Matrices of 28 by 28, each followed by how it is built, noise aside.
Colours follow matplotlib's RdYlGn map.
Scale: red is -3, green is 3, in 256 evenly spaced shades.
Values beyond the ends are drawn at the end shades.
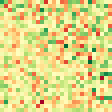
upper triangular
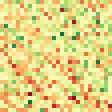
Toeplitz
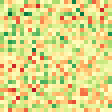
blocks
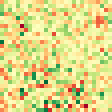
lower triangular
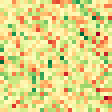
Toeplitz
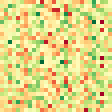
repeating rows
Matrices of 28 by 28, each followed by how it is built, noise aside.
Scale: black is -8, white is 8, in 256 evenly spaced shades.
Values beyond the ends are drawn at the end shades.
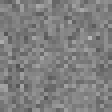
blocks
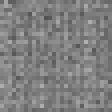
blocks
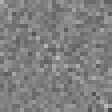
diagonal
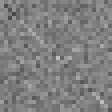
diagonal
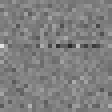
uneven rows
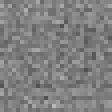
blocks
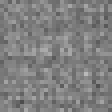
blocks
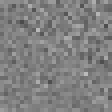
upper triangular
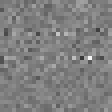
uneven rows
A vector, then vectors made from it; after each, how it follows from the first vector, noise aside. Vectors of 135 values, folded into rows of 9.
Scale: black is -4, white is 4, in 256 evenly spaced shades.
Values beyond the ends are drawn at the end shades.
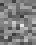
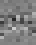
reversed, negated, partly zeroed.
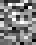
reversed, scaled up.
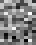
wrapped around, negated, scaled up.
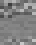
reversed, negated, partly zeroed.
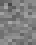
wrapped around, negated, shrunk.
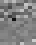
reversed, negated, partly zeroed.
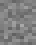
shrunk.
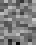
wrapped around, negated.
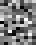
wrapped around, scaled up.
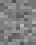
shrunk.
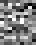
reversed, scaled up.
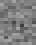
negated, shrunk.
